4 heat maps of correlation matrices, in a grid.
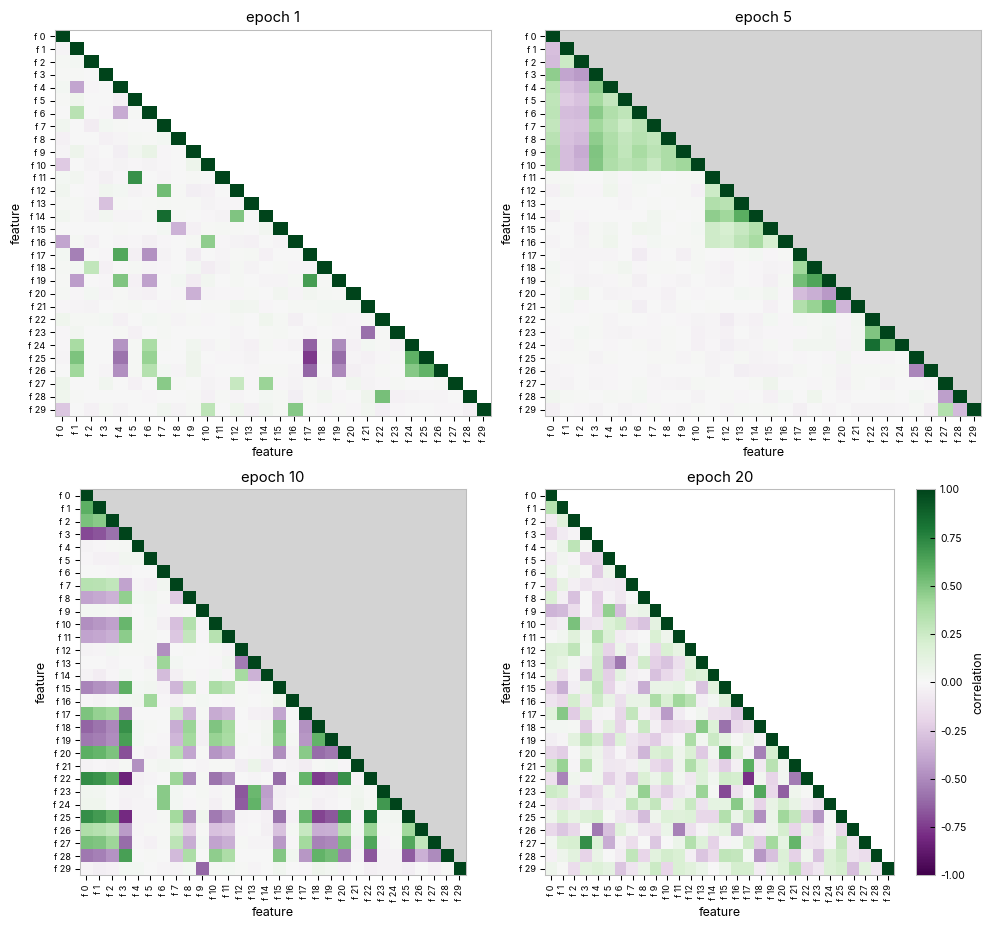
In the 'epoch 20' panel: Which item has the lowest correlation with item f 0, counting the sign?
f 9
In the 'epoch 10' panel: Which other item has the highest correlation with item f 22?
f 25
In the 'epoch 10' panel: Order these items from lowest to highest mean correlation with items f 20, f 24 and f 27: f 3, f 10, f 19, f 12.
f 3, f 19, f 10, f 12
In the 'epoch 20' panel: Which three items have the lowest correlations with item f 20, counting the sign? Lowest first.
f 23, f 18, f 8
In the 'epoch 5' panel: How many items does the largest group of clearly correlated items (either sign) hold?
11
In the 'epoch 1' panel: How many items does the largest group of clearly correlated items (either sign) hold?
8
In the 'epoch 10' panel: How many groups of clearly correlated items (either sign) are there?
5
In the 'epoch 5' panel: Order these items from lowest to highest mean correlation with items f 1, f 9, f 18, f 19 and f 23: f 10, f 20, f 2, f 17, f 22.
f 20, f 2, f 10, f 22, f 17
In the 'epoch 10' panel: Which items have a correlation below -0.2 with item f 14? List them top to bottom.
f 6, f 13, f 23, f 24
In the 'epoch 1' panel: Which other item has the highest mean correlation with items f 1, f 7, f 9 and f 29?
f 14
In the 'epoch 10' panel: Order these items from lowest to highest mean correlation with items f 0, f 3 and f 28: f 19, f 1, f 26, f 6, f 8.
f 1, f 26, f 6, f 8, f 19
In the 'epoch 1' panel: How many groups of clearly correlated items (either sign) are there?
10
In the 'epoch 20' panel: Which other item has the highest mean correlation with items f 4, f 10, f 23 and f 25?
f 2
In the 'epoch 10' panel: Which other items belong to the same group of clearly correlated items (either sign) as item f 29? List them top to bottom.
f 9
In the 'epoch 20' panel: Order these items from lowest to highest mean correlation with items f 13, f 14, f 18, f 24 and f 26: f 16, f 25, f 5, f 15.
f 25, f 5, f 15, f 16
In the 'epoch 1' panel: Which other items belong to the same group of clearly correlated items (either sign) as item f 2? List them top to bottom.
f 18
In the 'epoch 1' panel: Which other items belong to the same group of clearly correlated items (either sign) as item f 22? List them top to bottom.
f 28
